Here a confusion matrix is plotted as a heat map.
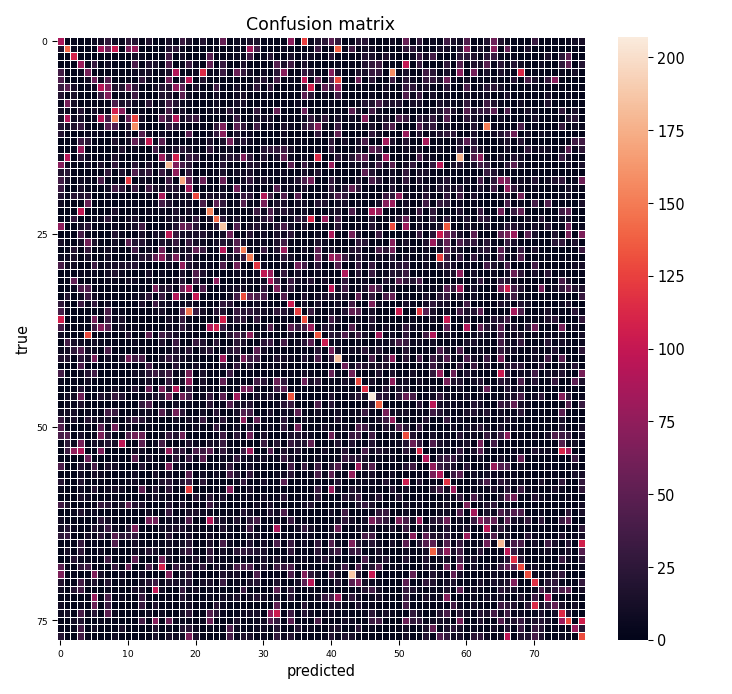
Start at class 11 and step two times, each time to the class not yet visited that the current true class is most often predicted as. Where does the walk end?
32
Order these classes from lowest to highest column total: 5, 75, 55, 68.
5, 75, 68, 55
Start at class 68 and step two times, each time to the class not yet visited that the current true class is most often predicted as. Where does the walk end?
59
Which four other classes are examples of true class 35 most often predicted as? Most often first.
19, 53, 50, 67
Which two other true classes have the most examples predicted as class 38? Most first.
15, 11
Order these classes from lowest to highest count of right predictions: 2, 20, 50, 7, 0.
50, 7, 0, 2, 20
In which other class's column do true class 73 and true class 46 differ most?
34
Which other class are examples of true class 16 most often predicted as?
56
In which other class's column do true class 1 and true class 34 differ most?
41
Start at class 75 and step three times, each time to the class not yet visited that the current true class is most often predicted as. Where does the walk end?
55
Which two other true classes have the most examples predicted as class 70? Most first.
73, 37
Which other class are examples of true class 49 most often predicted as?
27
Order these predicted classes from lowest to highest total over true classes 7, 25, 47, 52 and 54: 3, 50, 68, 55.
50, 68, 3, 55
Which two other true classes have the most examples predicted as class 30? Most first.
20, 21
